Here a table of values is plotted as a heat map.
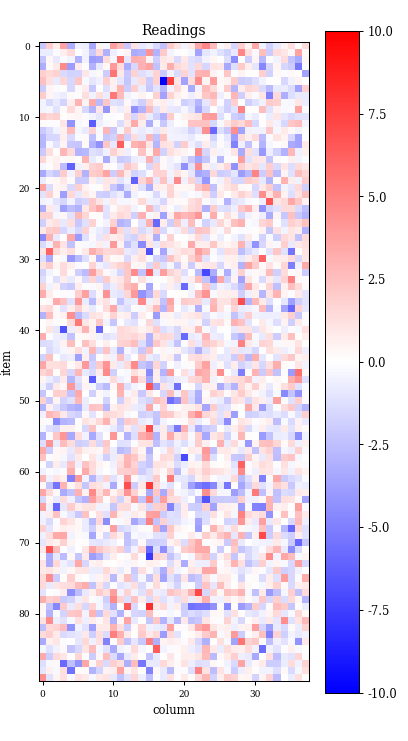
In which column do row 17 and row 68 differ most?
22
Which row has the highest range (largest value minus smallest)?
5
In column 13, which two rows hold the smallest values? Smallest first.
19, 9
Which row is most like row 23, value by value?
51
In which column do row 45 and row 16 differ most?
9
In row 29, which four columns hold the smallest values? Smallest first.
15, 35, 17, 28
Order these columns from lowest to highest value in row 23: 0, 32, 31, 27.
31, 0, 32, 27
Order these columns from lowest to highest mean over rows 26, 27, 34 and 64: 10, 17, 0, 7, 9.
0, 9, 17, 7, 10
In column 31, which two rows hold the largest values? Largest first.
69, 30
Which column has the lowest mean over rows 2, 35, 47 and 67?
7
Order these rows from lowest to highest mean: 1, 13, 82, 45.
13, 1, 82, 45
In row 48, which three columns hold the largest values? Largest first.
15, 4, 11
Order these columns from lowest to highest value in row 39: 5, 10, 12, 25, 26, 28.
10, 12, 26, 25, 28, 5
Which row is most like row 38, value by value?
27
